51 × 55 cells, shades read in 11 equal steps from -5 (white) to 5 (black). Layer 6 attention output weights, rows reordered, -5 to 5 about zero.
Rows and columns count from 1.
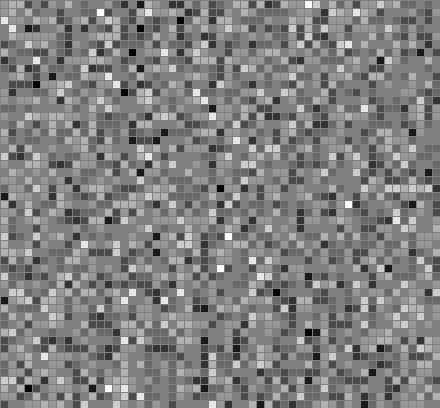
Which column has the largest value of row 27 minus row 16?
9
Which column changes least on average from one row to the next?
55
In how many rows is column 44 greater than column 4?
23
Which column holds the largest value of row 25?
1
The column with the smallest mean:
29
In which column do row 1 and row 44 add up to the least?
39
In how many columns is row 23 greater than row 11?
19
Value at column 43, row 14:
-2
